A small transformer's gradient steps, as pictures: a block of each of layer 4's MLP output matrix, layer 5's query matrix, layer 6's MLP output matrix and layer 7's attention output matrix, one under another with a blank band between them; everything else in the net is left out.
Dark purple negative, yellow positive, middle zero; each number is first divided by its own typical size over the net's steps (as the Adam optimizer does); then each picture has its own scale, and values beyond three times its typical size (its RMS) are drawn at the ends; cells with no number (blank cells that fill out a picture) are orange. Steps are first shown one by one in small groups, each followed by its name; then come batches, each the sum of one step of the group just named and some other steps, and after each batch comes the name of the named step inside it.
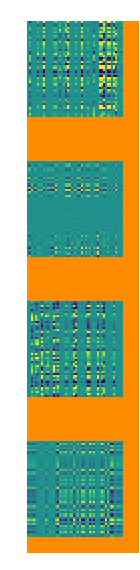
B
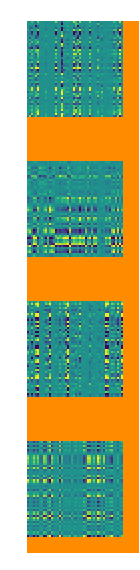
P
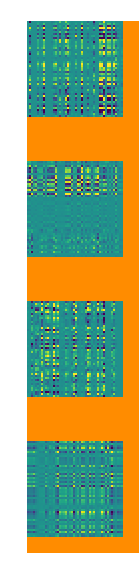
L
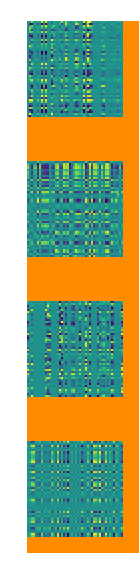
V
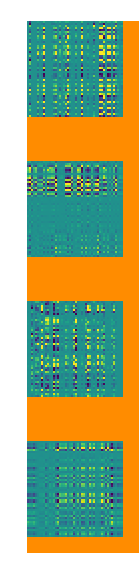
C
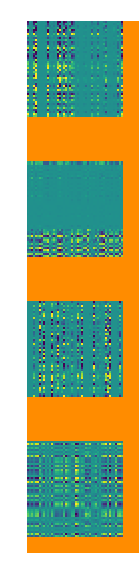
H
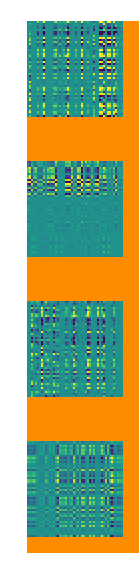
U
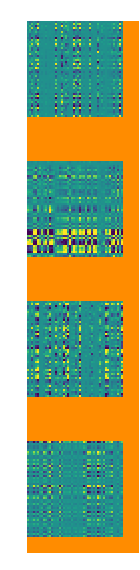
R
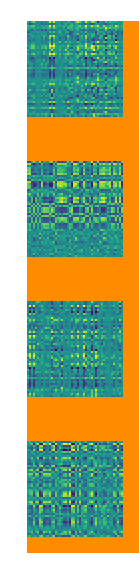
C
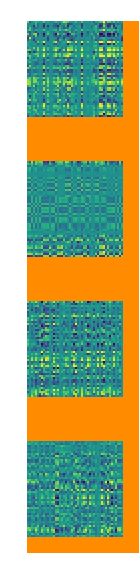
U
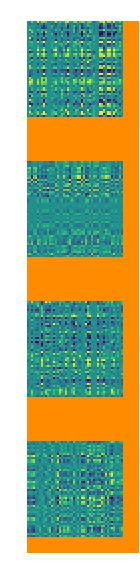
U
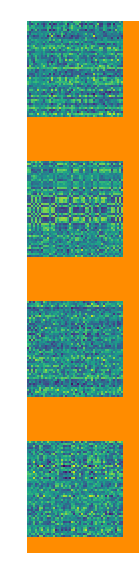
P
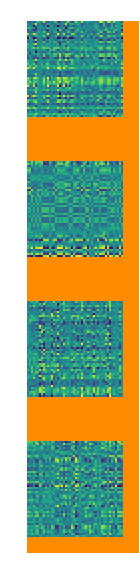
H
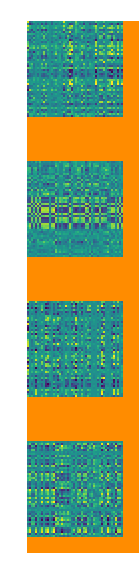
C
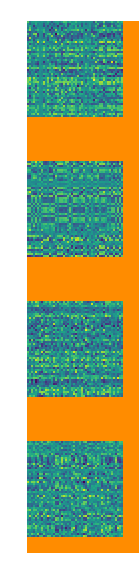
P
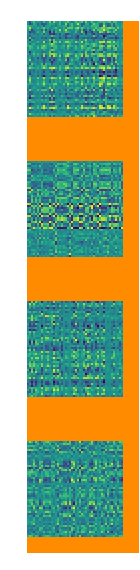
B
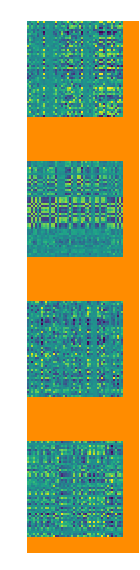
U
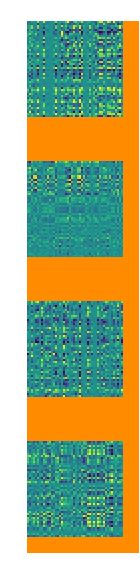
U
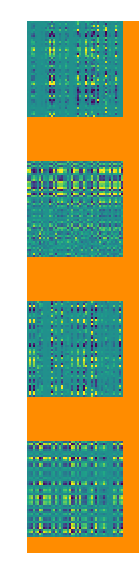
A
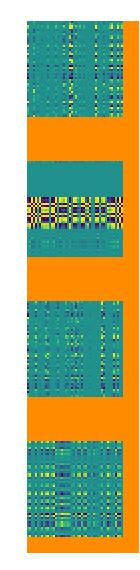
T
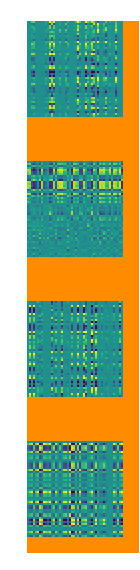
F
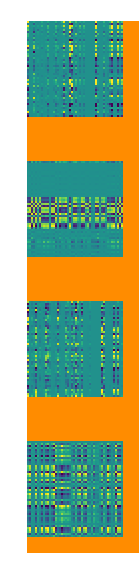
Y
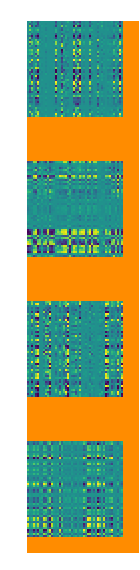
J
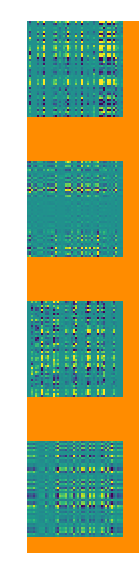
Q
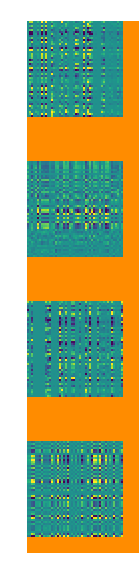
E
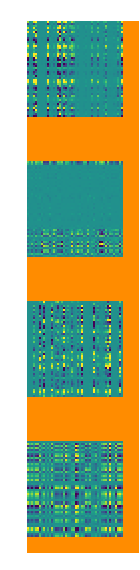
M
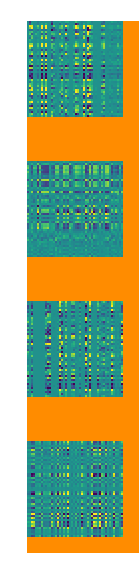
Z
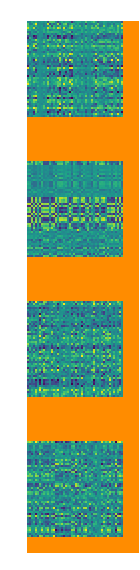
T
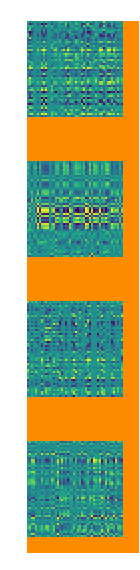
E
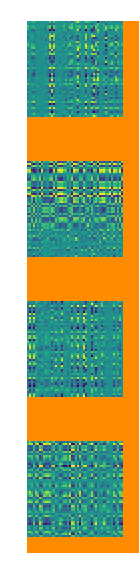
F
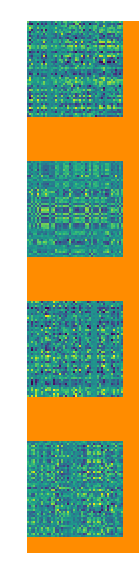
Y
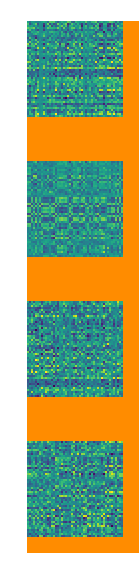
J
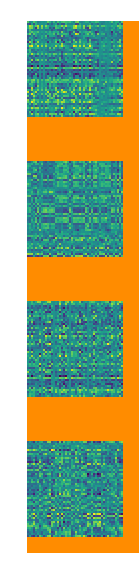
Z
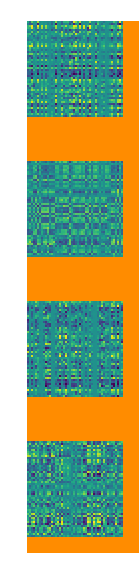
Z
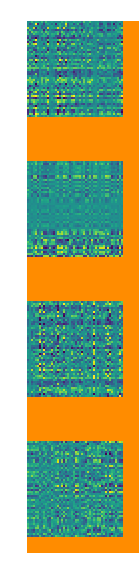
J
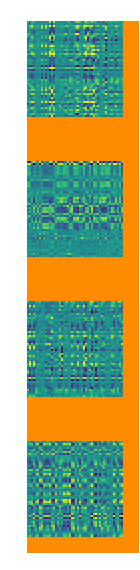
Z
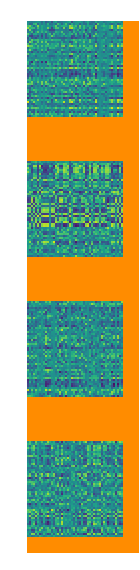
T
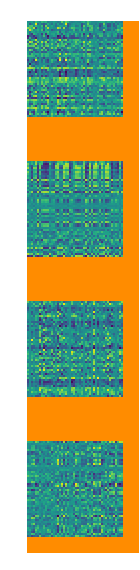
E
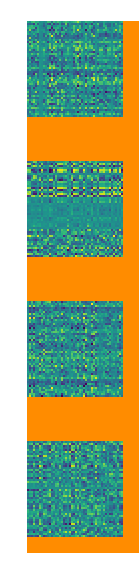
F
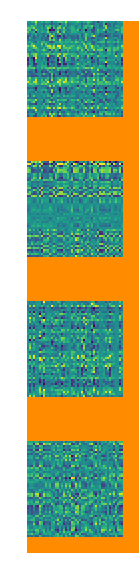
M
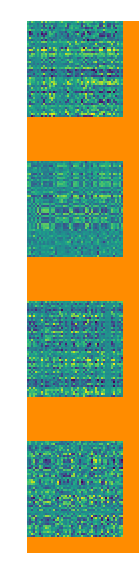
E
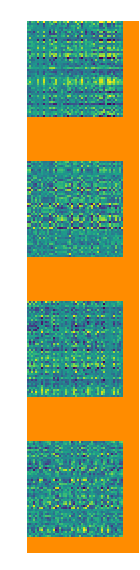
Q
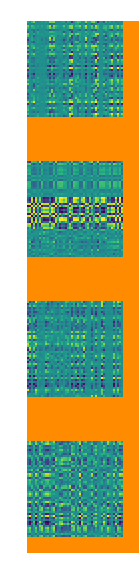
T
